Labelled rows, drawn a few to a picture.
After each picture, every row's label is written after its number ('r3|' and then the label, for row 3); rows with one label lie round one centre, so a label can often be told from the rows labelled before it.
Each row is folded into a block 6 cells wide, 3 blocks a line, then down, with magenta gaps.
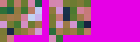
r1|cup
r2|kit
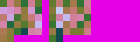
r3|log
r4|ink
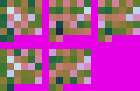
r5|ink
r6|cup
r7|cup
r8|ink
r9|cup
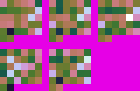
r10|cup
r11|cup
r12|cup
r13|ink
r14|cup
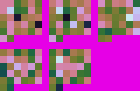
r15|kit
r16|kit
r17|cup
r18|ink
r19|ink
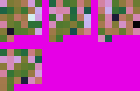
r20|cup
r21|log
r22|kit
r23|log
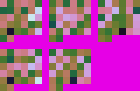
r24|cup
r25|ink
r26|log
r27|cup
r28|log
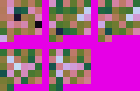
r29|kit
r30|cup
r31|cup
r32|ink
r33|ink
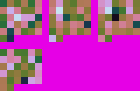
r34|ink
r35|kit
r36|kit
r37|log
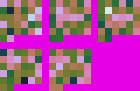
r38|cup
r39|ink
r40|ink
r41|log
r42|log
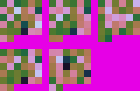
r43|log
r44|log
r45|ink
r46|log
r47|kit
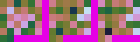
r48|ink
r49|cup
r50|cup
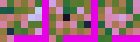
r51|cup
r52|kit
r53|ink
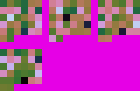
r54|log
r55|kit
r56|log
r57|log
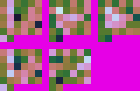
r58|kit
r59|ink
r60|ink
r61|kit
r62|cup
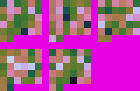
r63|log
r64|kit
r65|cup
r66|ink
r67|log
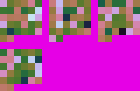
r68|cup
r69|kit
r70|log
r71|log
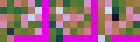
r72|cup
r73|ink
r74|kit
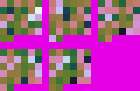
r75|cup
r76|kit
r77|log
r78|log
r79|log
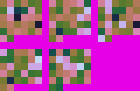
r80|kit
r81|cup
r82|kit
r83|cup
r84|ink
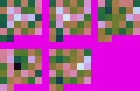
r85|ink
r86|ink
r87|cup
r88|kit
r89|cup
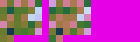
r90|cup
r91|cup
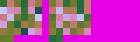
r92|log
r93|ink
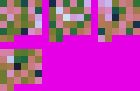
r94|log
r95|ink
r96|kit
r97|kit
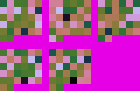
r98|log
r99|kit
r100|cup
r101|log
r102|log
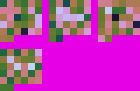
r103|log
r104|ink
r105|kit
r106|ink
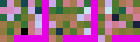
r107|log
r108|cup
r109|kit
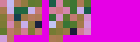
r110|kit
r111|log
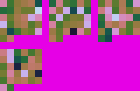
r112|cup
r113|log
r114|ink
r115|kit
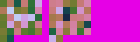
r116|ink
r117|kit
